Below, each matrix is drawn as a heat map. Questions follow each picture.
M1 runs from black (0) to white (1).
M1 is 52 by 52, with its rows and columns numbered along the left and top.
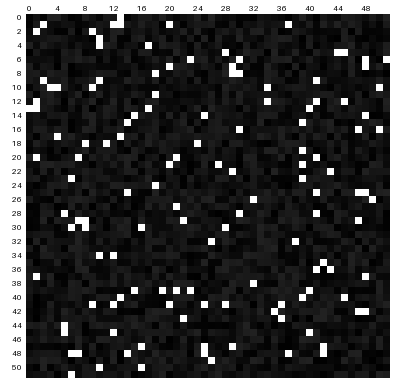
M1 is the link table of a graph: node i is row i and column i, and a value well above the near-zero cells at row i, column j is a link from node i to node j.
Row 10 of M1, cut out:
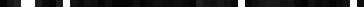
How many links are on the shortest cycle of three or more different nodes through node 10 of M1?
5
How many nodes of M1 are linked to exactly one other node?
11
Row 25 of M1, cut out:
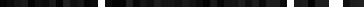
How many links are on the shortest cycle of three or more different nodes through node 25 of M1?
3
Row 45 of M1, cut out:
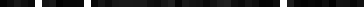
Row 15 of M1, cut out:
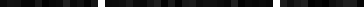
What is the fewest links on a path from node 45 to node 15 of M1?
3
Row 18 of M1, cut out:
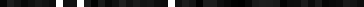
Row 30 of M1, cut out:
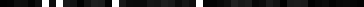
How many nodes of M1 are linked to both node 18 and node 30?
1
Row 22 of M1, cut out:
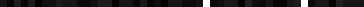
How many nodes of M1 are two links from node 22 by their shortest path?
4
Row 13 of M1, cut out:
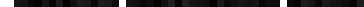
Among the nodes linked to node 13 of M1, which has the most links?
node 1
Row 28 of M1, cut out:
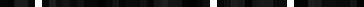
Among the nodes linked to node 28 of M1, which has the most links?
node 41
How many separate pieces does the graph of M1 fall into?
5
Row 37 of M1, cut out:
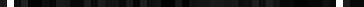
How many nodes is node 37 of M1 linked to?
2
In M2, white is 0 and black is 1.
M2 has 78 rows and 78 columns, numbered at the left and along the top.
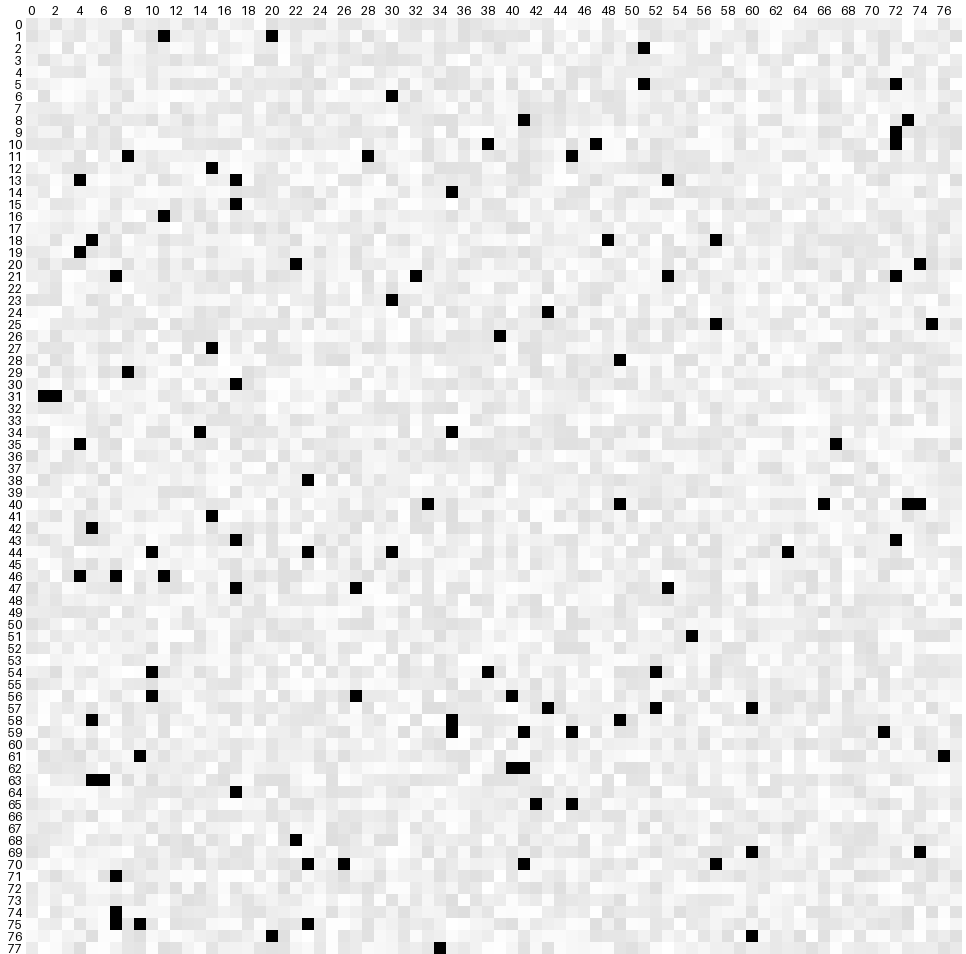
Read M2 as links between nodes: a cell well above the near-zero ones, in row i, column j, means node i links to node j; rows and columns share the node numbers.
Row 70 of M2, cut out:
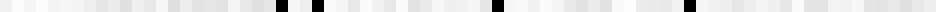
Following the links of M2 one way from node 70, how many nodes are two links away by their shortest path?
6
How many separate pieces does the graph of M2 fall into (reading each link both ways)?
6
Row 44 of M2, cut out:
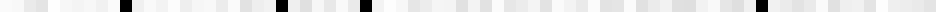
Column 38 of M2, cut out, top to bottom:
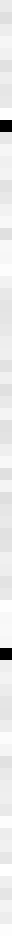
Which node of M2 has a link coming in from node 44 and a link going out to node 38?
node 10
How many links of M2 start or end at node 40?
7
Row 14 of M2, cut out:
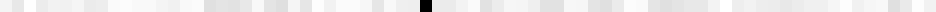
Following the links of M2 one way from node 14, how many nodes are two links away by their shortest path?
2
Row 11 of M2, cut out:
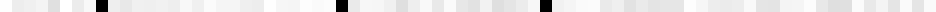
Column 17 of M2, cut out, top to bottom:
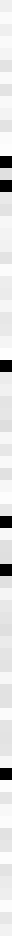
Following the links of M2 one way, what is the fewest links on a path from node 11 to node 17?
4
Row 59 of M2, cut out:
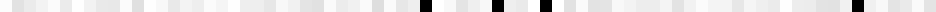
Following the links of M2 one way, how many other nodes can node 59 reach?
9
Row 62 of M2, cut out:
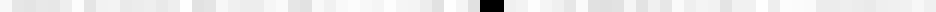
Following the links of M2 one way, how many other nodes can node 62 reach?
10
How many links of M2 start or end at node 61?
2
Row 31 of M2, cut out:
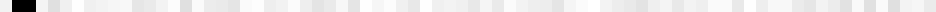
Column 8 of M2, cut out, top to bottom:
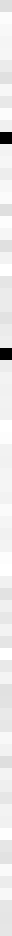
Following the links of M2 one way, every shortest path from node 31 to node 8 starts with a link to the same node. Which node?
node 1
